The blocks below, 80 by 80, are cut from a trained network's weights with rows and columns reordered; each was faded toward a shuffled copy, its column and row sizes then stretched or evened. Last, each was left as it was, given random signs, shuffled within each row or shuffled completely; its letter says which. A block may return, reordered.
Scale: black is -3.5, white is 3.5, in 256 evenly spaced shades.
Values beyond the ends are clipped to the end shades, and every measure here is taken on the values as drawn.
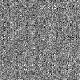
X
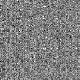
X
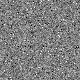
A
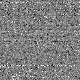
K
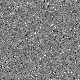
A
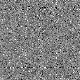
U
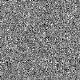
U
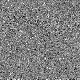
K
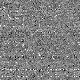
X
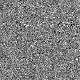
K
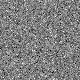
A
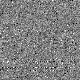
U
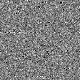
K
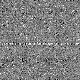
X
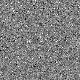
K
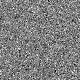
A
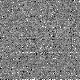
X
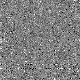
U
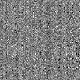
X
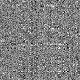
X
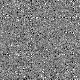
U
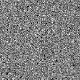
X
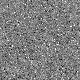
A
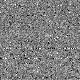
K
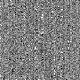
X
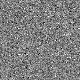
K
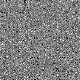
X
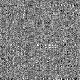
X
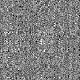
X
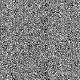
X
